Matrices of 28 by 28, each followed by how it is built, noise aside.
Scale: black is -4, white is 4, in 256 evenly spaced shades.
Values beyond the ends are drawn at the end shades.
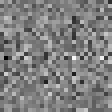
low rank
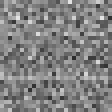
repeating columns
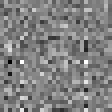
low rank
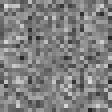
low rank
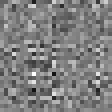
low rank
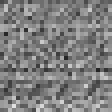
repeating columns
